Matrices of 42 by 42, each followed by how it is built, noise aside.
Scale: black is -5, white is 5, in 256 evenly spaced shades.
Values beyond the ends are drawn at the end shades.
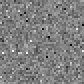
sparse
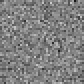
noise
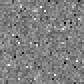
sparse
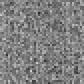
blocks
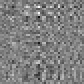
low rank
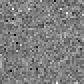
sparse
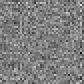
low rank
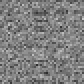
blocks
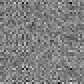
low rank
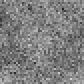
smooth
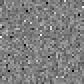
sparse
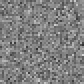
noise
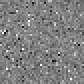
sparse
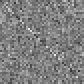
diagonal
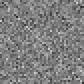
diagonal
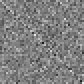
diagonal
